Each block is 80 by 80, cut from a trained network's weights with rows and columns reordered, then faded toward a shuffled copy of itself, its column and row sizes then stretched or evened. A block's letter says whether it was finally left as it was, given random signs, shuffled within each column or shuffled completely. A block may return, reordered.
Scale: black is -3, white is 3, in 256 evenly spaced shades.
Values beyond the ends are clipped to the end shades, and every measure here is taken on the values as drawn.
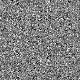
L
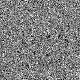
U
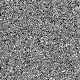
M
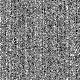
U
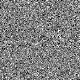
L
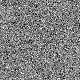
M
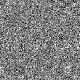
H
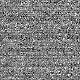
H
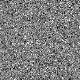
L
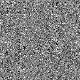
L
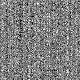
H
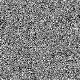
L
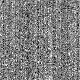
U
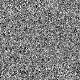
L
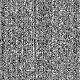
H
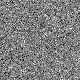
M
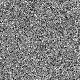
M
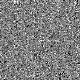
L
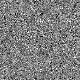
L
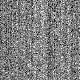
U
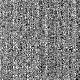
H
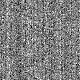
U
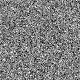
M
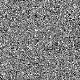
L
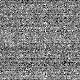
H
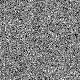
M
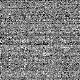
H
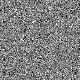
L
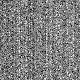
U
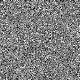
L
